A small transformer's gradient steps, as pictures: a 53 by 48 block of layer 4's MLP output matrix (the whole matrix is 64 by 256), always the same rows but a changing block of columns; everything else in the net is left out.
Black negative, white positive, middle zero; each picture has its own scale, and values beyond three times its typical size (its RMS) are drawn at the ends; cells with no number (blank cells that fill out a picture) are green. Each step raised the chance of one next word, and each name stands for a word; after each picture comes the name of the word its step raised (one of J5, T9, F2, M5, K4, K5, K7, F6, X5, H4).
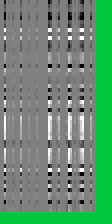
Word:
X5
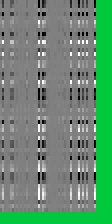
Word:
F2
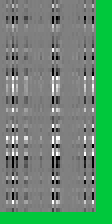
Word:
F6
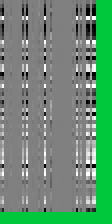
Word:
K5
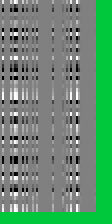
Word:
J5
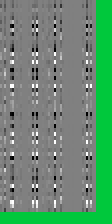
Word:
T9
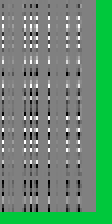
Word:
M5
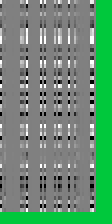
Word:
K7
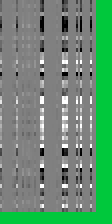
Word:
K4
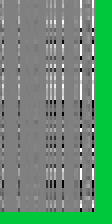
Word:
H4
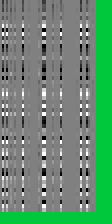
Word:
J5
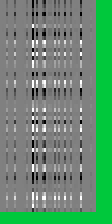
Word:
F2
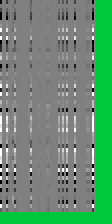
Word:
X5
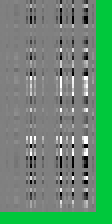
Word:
F6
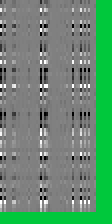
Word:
T9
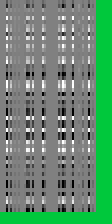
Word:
M5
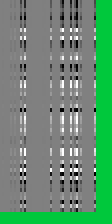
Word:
X5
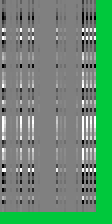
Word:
X5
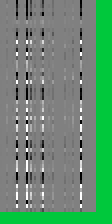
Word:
F2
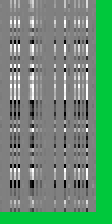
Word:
H4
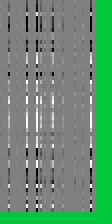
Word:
K4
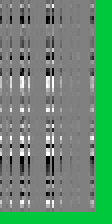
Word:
F6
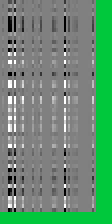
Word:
K4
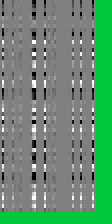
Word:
F2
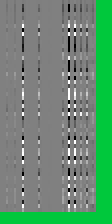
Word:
J5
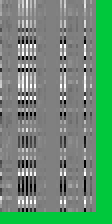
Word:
H4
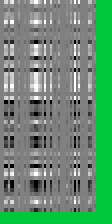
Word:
H4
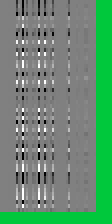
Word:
F2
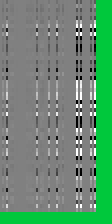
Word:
J5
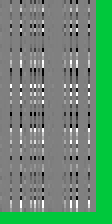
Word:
T9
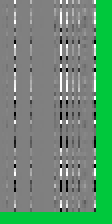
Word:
H4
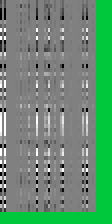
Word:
X5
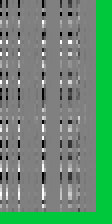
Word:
F2
